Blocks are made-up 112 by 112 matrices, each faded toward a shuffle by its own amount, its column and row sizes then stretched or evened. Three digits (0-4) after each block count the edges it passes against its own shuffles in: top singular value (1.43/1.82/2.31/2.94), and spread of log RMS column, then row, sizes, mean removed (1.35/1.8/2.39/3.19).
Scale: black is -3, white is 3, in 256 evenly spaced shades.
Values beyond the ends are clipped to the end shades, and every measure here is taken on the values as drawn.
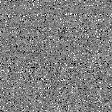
0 1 3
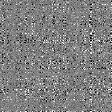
2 4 4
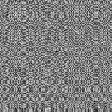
4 2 0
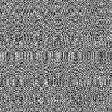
4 0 1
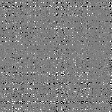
2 3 4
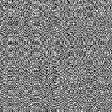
4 1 0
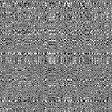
4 2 4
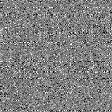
3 0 3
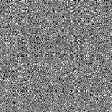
3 1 2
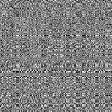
4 1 4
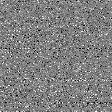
1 0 3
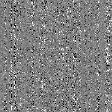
0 4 1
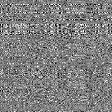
3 0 4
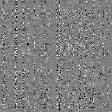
2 4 3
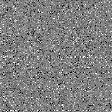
2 2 2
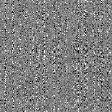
2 4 1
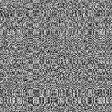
4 1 2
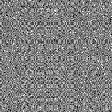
4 0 0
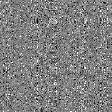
2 3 1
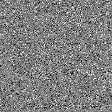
1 1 2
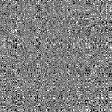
3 3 3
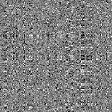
3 3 2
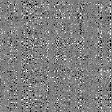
3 4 3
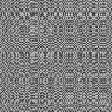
4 2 4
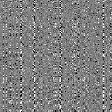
4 4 1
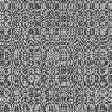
4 2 0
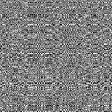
4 0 4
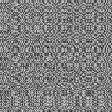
4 1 1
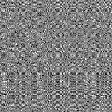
4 1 3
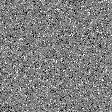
0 0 0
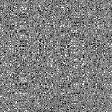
3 2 2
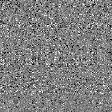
2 1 3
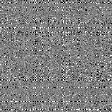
3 3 4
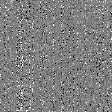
0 4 0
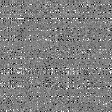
3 2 4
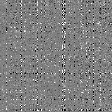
3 4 3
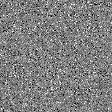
0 1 2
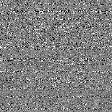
0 1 4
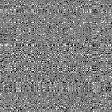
4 1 3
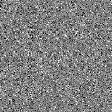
2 1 1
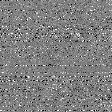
0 0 4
